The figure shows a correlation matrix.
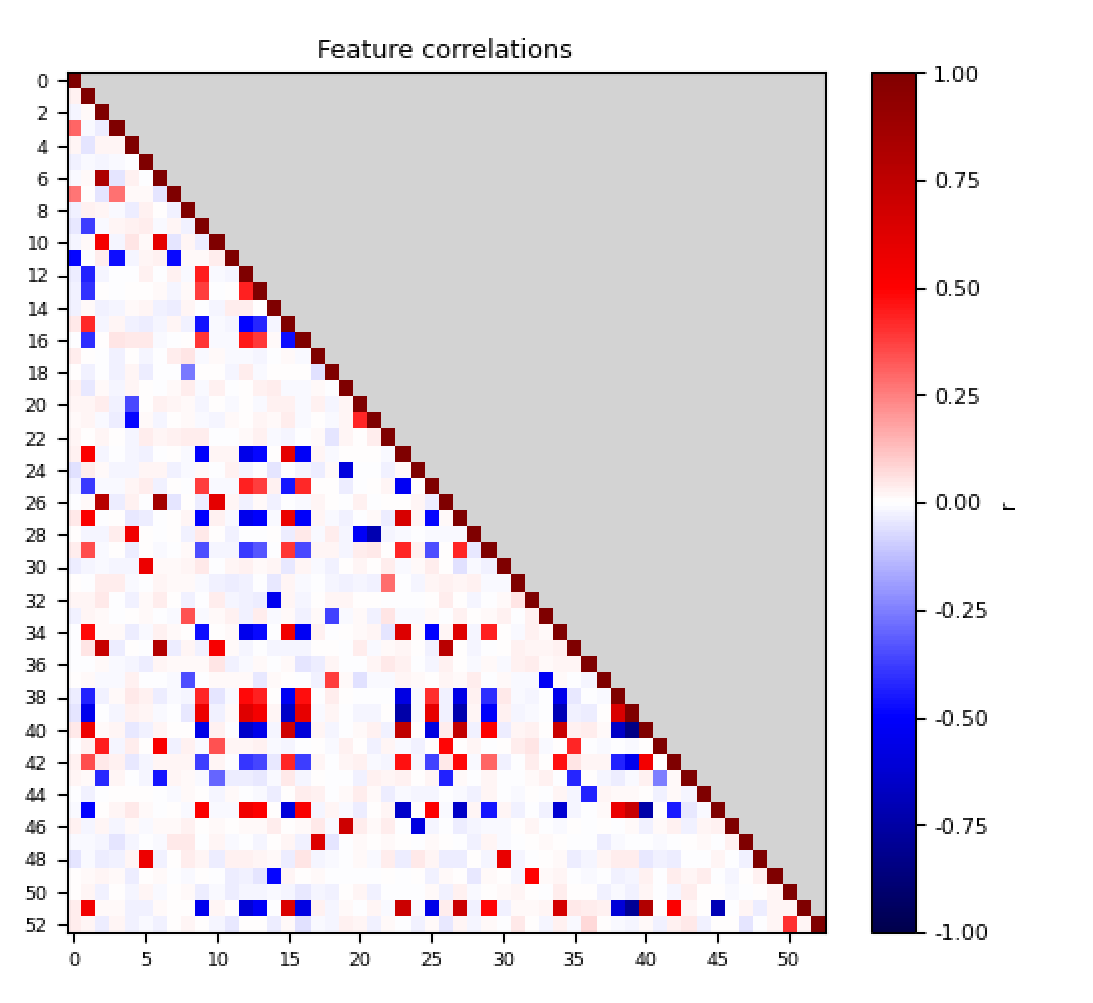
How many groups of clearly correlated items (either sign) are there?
12
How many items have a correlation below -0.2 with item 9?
9
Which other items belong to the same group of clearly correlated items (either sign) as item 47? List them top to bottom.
17
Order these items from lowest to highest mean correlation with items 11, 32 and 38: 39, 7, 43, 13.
7, 43, 13, 39
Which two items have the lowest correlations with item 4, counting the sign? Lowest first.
21, 20
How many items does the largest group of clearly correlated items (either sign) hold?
17
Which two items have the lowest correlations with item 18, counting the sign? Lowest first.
33, 8
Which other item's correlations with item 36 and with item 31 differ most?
44
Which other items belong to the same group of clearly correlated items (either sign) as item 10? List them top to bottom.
2, 6, 26, 35, 41, 43
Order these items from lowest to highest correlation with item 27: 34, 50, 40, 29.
50, 29, 34, 40
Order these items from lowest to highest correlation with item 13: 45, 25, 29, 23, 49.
23, 29, 49, 25, 45
